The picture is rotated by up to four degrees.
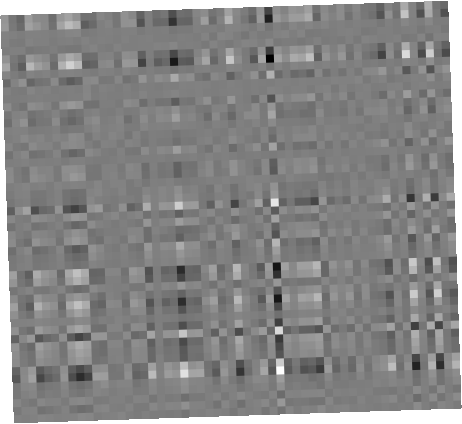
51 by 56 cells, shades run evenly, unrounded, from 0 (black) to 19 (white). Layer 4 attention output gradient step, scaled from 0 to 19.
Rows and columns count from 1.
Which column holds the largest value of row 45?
34
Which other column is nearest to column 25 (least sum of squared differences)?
13
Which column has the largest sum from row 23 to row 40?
54
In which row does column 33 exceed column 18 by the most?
7
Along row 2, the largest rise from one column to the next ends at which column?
35
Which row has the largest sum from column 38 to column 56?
37
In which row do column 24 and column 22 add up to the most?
46
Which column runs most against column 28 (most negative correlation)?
25
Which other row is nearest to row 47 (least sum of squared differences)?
50
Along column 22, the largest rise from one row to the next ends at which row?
41
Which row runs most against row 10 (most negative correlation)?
22
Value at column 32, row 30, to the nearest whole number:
11
